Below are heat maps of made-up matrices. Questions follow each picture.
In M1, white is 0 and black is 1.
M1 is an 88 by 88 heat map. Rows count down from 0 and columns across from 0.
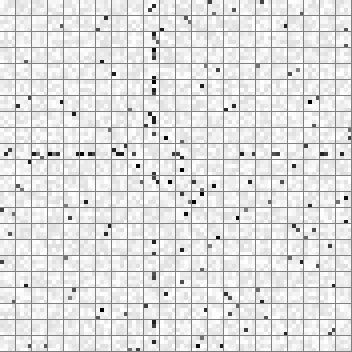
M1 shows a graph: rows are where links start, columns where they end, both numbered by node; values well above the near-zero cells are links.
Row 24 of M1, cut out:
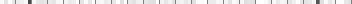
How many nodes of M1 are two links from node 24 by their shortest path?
3
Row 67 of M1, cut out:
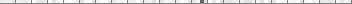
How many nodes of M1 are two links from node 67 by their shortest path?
4
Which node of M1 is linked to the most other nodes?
node 38
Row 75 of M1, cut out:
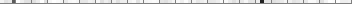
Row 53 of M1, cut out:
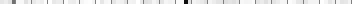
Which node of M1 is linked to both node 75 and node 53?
node 3
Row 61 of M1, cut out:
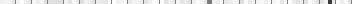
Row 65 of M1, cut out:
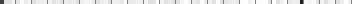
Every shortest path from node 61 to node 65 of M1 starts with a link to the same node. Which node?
node 52
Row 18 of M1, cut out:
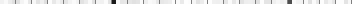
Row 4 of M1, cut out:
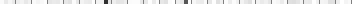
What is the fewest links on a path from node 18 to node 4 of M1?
6
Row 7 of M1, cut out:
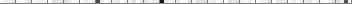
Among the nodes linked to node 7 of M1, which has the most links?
node 86
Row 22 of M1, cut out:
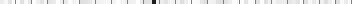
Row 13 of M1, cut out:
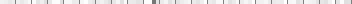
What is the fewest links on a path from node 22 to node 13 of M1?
2
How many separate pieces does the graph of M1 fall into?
6
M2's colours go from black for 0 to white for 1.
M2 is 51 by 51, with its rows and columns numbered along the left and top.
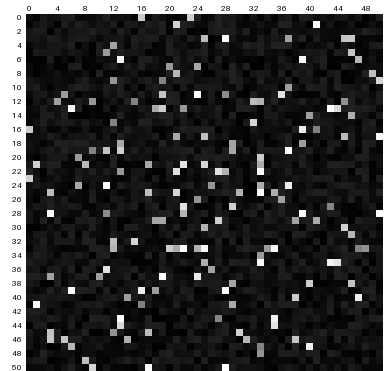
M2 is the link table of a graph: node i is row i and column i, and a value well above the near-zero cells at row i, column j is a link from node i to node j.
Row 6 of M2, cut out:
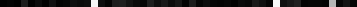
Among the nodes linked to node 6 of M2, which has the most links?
node 13
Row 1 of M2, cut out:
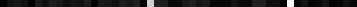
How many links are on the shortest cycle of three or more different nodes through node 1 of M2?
6
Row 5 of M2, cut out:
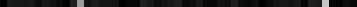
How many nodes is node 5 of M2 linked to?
2
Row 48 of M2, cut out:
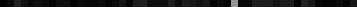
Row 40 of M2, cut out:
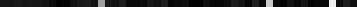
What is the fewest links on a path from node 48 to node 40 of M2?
3
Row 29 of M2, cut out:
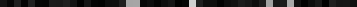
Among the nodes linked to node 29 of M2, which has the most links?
node 19
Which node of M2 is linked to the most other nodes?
node 33
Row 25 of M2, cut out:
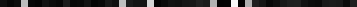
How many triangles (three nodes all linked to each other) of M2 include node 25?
3
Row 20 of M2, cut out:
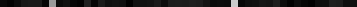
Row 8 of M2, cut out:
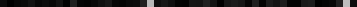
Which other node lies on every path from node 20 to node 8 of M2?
node 21
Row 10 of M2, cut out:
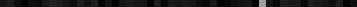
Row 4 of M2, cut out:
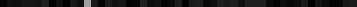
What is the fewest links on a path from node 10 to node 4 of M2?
5
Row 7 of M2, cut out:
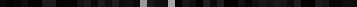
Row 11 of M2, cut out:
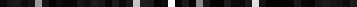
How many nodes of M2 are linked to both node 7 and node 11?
1
